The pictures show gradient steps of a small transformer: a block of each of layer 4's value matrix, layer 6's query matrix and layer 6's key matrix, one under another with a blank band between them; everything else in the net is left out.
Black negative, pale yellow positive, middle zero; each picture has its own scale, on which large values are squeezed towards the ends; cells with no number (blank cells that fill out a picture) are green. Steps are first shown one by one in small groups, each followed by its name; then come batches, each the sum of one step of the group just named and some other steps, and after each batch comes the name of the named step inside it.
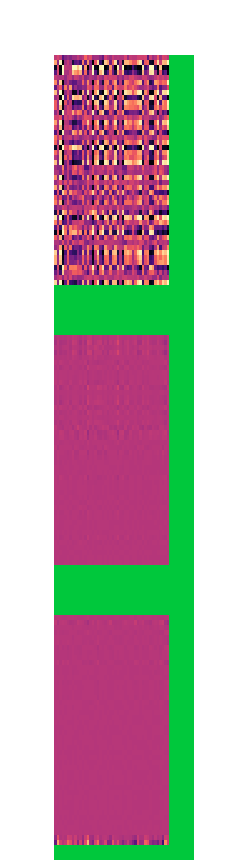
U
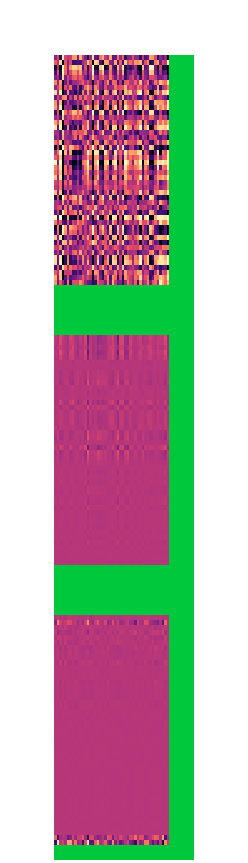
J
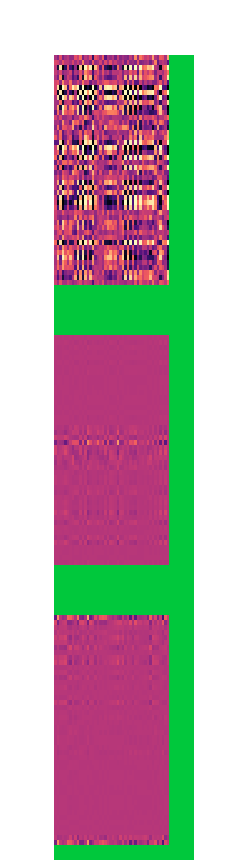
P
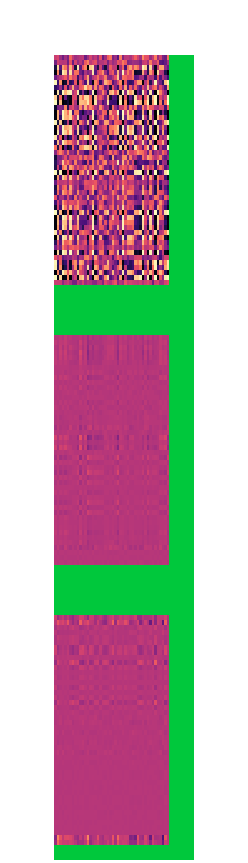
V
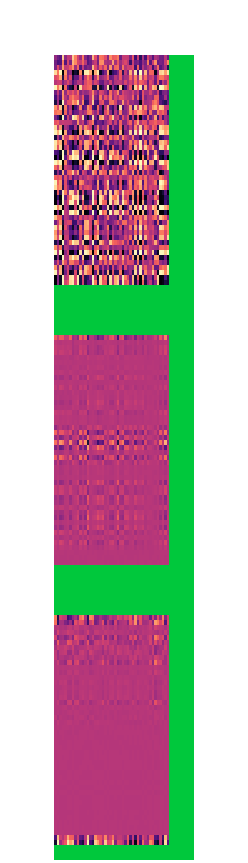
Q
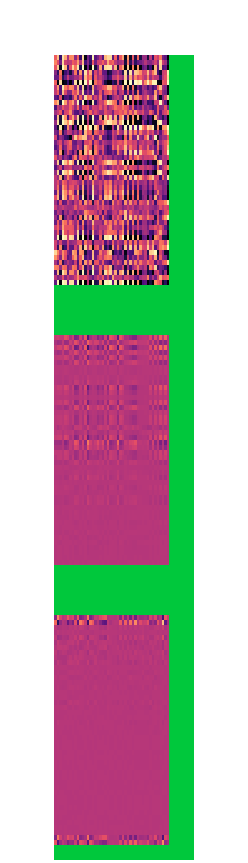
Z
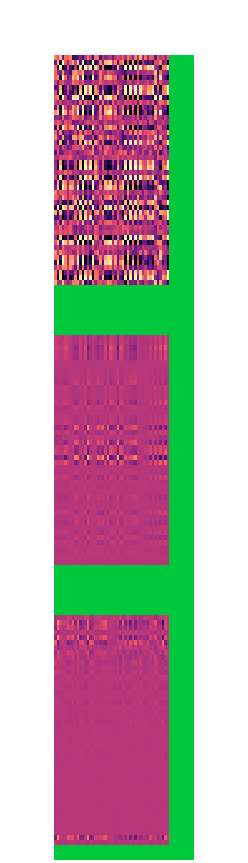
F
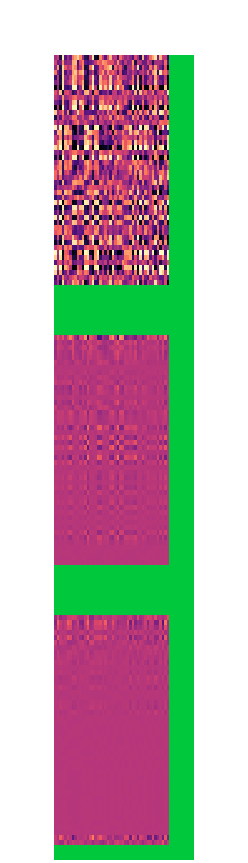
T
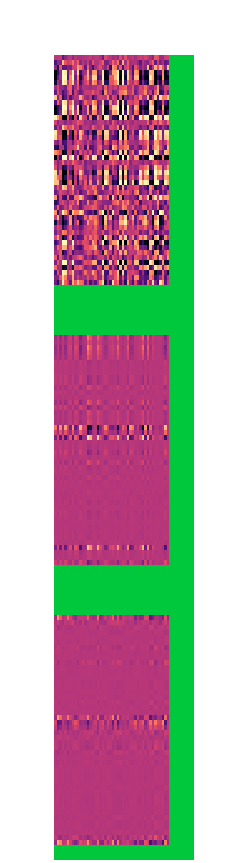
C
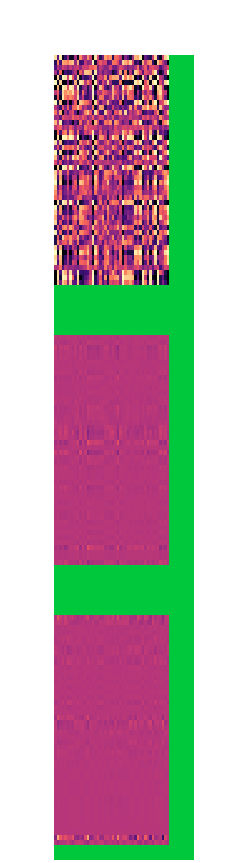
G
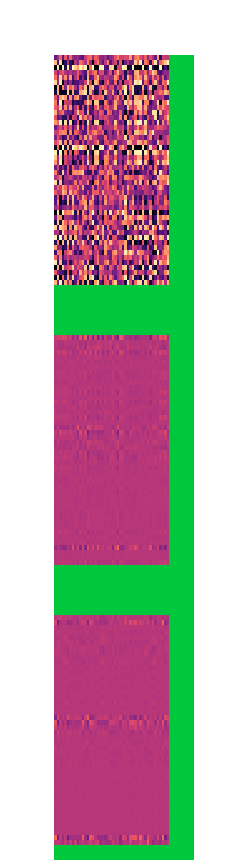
U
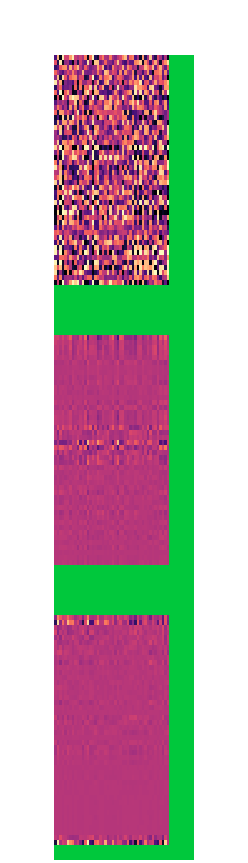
T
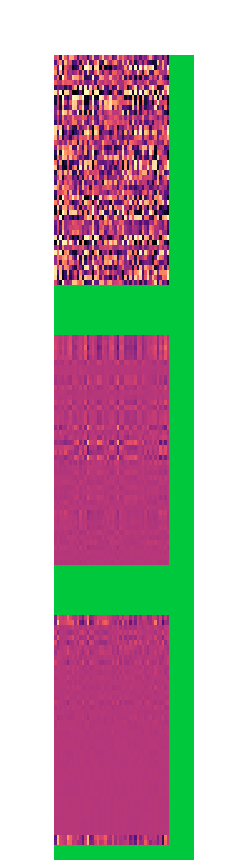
F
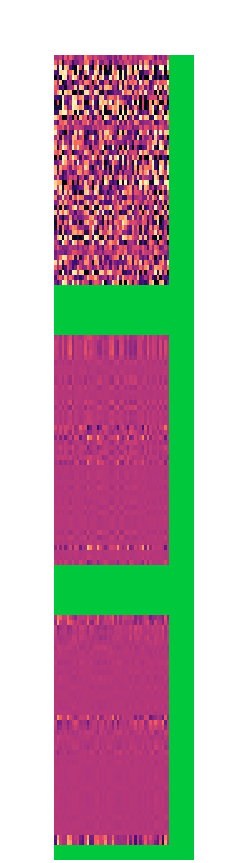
C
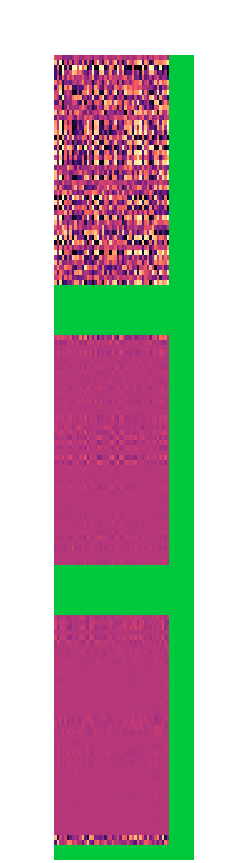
U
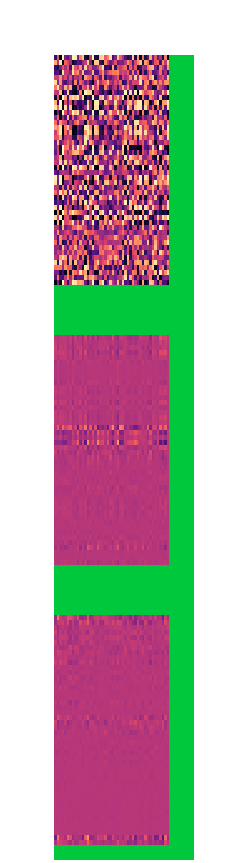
P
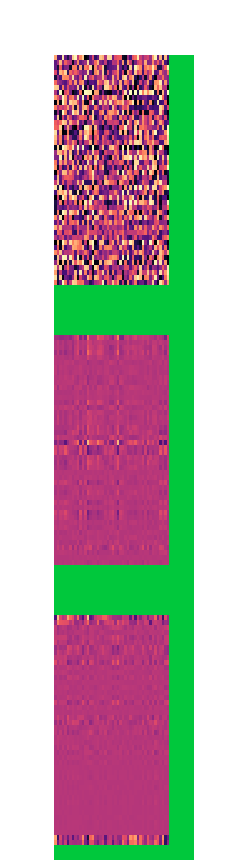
P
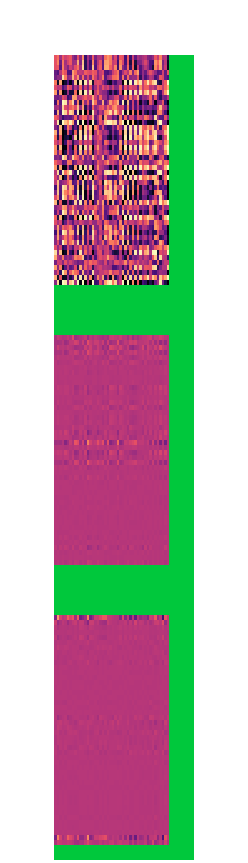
Z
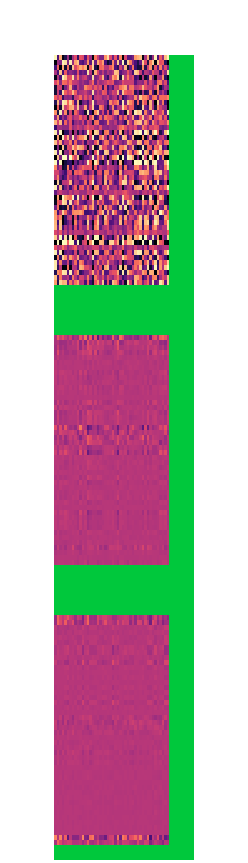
C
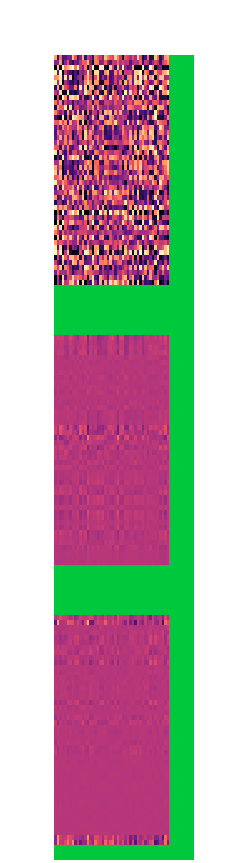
Q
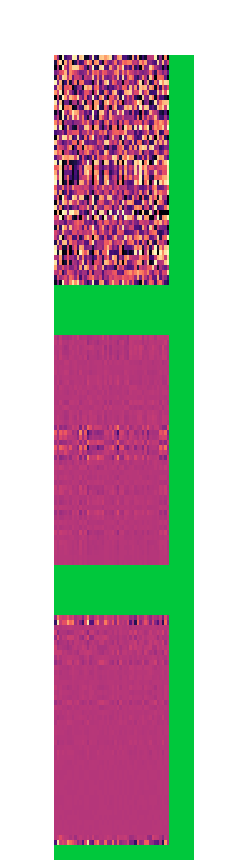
J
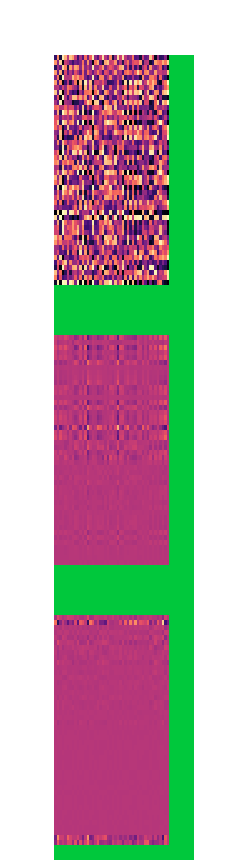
Z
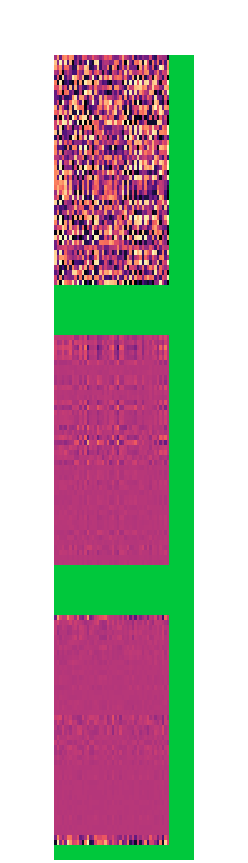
Z
